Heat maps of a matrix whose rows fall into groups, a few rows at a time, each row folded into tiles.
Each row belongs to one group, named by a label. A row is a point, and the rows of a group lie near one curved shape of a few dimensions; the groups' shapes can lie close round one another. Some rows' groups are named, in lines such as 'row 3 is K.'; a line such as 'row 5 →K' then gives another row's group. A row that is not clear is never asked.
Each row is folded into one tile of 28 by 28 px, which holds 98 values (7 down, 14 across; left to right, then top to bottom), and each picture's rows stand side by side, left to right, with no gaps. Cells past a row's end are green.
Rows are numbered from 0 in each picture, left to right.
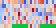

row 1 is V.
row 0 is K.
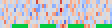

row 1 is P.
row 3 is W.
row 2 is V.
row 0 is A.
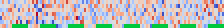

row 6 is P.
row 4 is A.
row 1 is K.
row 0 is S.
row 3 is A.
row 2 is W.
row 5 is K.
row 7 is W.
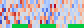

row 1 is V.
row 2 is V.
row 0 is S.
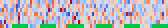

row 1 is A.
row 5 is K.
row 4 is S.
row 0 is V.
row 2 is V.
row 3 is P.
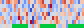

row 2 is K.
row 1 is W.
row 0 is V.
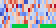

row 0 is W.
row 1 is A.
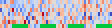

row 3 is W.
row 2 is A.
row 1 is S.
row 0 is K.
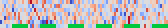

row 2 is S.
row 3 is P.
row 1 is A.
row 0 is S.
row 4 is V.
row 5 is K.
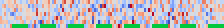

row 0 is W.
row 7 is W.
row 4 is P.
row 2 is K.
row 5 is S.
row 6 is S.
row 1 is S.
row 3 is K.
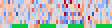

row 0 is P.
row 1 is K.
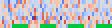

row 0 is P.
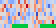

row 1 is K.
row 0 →A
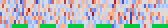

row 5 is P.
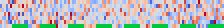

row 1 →W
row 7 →A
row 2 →S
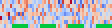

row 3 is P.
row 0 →A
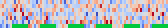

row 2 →K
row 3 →W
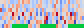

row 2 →S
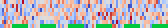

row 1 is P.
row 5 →K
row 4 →V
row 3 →W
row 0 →W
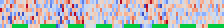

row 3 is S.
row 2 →W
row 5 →W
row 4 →K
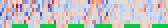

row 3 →K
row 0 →W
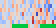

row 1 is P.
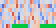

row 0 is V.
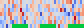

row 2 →V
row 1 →W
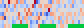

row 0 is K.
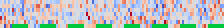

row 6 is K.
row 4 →K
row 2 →W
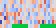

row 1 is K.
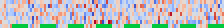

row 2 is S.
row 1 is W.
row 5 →S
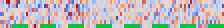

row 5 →S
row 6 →W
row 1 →P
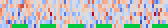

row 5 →S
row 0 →A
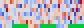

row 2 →A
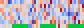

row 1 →W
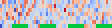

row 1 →A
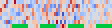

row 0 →A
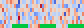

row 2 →P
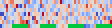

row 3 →W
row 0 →W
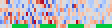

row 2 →P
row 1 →W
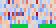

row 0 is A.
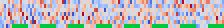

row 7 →W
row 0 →S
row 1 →W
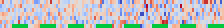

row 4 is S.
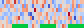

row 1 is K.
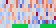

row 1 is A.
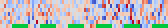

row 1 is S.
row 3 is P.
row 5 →A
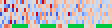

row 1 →A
